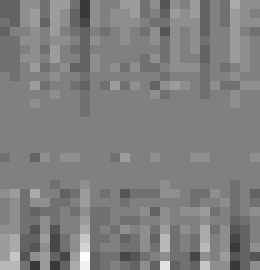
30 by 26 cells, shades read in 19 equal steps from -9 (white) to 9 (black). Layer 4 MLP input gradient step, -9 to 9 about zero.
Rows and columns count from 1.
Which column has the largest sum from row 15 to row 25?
24
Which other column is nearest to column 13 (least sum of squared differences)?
7
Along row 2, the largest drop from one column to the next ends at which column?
10
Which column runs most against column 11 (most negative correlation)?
2
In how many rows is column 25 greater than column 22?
7
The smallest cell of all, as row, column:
29, 9
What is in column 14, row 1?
-2
